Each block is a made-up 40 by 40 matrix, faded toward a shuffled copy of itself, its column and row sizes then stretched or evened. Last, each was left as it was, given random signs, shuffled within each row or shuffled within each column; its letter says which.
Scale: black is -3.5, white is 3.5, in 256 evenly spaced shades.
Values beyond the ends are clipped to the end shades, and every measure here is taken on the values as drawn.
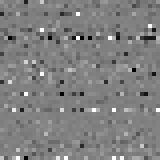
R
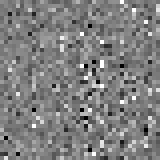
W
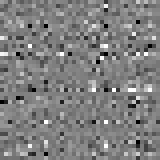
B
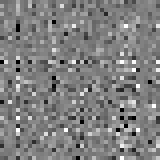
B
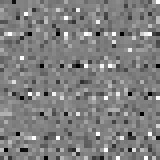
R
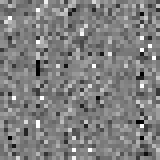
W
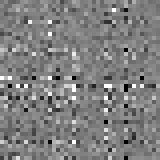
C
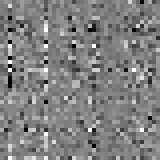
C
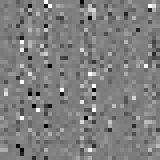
W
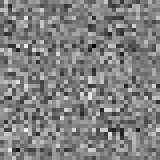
C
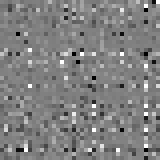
C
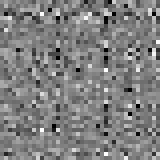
B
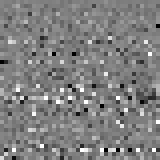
R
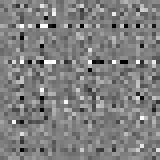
C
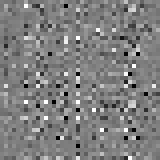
B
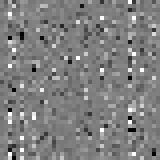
W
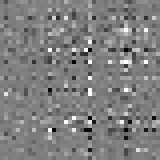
B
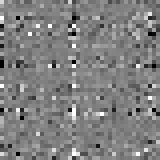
C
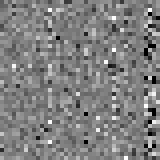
W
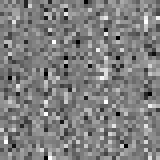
W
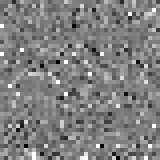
R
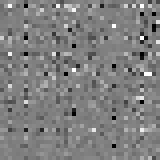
C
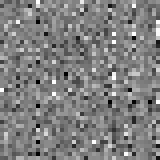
W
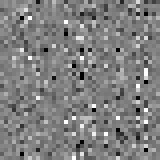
W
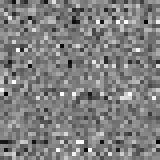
R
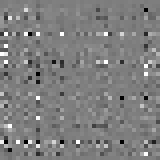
B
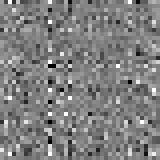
B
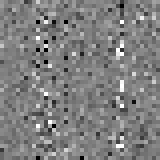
W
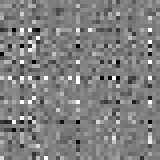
B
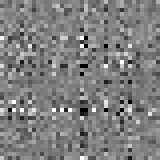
C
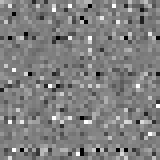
R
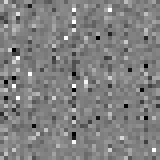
W
